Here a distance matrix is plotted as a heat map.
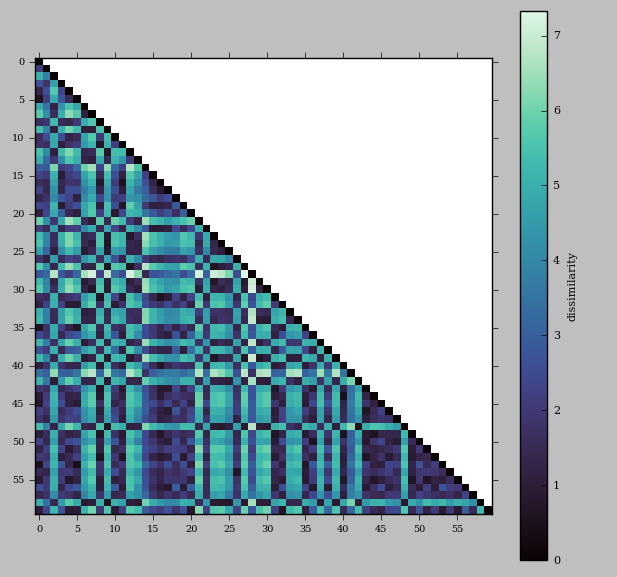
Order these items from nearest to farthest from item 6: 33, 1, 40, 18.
33, 1, 18, 40
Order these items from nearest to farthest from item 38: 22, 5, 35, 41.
22, 35, 5, 41
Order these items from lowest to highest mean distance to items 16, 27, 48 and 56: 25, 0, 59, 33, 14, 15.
25, 33, 15, 0, 59, 14
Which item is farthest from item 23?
28
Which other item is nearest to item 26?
54
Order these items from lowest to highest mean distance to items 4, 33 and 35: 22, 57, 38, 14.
57, 22, 38, 14
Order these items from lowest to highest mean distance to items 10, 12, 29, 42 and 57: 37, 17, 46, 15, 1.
37, 1, 17, 46, 15
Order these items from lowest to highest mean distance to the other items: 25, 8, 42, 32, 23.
8, 32, 25, 42, 23
